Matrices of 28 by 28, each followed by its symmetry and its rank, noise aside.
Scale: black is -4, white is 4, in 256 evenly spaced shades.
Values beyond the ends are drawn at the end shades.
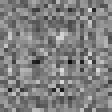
antisymmetric, rank four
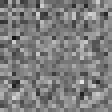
no symmetry, rank four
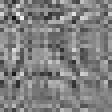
antisymmetric, rank two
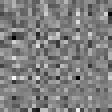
no symmetry, rank three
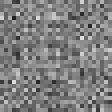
antisymmetric, rank four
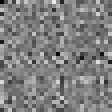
no symmetry, rank four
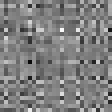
antisymmetric, rank two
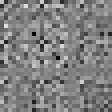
symmetric, rank four
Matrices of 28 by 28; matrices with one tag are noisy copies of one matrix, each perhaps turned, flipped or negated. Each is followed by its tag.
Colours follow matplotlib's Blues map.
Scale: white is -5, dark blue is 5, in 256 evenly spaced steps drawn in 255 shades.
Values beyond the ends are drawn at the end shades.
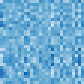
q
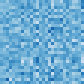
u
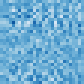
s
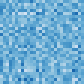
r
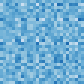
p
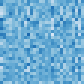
q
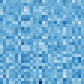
p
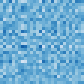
u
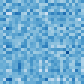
r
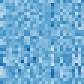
q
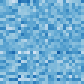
q
